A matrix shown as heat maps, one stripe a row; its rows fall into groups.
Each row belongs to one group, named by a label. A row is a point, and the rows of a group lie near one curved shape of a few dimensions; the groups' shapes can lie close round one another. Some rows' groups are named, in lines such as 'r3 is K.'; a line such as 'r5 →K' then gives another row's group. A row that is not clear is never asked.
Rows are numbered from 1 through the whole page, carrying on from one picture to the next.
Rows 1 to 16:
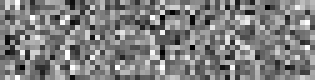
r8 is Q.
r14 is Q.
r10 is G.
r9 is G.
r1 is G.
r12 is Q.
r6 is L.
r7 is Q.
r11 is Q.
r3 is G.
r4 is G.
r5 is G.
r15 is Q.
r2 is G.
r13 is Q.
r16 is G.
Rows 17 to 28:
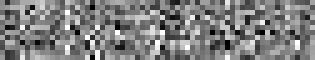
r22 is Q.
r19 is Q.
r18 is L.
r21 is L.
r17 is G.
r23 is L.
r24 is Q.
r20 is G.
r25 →Q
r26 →Q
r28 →Q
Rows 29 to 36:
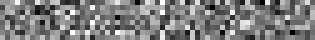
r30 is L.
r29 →L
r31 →Q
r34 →G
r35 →Q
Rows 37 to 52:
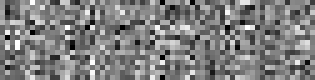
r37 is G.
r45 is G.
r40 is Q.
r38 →G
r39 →Q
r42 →Q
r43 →G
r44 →G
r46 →G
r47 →Q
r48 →G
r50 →Q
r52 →G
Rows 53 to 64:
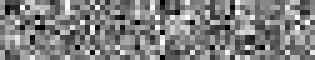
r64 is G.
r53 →G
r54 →Q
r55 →G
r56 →Q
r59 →G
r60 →G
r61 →G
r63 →Q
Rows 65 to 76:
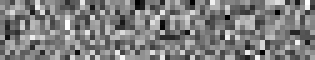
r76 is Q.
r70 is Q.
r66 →L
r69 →Q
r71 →Q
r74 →L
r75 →L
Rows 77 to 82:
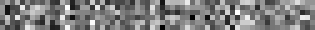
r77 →G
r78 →Q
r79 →G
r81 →L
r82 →G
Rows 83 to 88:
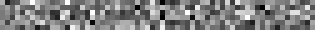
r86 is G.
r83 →G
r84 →L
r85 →G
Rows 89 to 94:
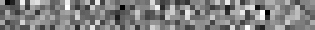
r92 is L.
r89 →Q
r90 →Q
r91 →L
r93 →Q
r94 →L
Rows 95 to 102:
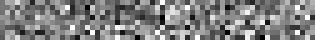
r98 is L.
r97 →G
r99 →L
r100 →Q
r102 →L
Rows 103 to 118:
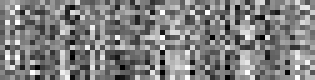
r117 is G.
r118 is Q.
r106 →L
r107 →G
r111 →G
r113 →G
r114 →G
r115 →G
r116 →Q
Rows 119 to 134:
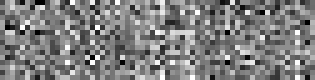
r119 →Q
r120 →L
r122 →Q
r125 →Q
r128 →Q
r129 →G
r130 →Q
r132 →L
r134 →L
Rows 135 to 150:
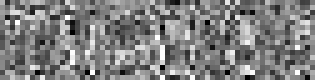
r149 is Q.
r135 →G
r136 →Q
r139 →G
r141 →G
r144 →L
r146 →Q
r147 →Q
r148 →G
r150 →G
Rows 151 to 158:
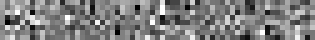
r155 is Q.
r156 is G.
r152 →G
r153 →G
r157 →L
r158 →L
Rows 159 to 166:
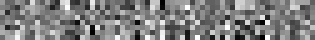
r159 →G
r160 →G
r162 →L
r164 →Q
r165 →G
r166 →L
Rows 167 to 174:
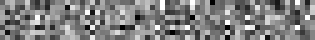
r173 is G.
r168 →Q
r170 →L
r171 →Q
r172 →Q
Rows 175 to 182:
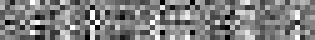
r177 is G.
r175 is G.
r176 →G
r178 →Q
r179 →Q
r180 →Q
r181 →G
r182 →Q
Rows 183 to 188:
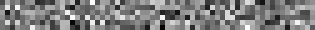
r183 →L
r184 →G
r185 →G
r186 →Q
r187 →G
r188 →G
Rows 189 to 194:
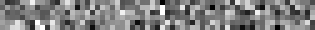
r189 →G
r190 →L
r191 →Q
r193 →L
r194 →L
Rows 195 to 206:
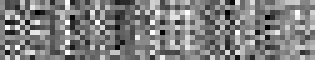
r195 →Q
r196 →Q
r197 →Q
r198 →G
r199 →Q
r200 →G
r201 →Q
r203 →Q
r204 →G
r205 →G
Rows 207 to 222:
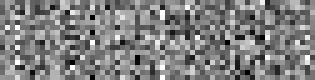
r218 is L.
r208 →G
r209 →Q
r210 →G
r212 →G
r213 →G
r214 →L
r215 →Q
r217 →Q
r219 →G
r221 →L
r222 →G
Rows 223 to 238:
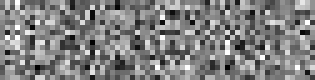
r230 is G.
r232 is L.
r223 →G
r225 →G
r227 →L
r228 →G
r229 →G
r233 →Q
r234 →L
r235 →Q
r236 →Q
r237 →L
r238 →L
